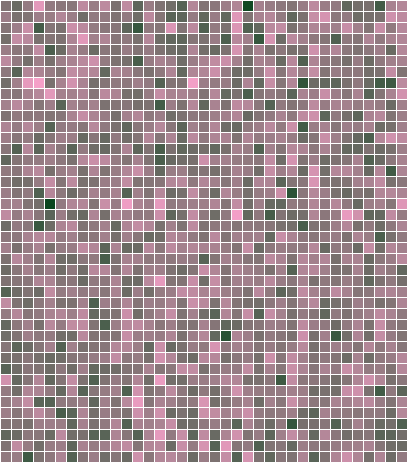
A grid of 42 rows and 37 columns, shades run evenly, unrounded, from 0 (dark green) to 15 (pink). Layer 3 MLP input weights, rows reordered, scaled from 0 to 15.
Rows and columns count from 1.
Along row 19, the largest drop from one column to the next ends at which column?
5
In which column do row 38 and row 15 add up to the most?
19
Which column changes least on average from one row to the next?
11
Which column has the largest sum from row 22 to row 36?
28
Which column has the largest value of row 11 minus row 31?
21
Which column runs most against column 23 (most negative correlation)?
29
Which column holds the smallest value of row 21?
4
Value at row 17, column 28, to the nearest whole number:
8
